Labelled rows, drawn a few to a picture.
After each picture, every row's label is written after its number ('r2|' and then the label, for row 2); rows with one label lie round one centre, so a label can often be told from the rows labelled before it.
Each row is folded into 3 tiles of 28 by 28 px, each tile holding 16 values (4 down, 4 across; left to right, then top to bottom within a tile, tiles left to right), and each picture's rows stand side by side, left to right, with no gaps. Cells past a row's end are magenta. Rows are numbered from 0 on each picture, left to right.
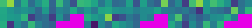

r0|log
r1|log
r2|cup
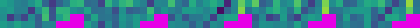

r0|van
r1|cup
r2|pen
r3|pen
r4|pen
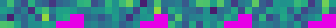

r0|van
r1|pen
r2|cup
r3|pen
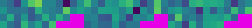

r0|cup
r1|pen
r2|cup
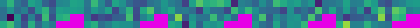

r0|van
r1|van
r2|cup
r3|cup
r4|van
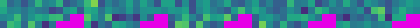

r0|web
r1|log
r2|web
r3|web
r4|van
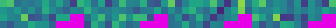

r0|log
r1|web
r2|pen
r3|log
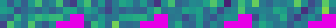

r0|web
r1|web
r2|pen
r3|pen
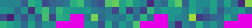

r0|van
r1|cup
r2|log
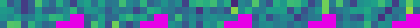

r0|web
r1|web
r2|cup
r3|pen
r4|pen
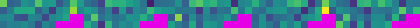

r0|pen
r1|cup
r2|cup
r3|pen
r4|cup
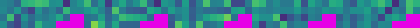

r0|cup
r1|web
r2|web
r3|log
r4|pen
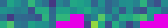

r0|van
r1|web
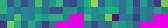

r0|web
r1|log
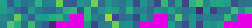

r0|web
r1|log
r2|cup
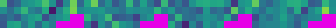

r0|pen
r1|log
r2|cup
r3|pen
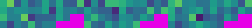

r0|log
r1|cup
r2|log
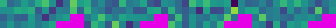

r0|pen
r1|web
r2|cup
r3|cup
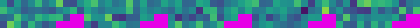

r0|web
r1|log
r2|van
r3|pen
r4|cup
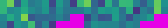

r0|log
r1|pen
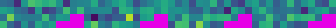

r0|cup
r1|van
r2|web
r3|web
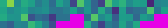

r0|log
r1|cup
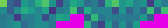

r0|pen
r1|cup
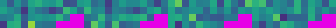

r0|web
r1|web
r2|log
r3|log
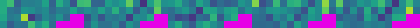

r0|log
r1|pen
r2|van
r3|pen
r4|pen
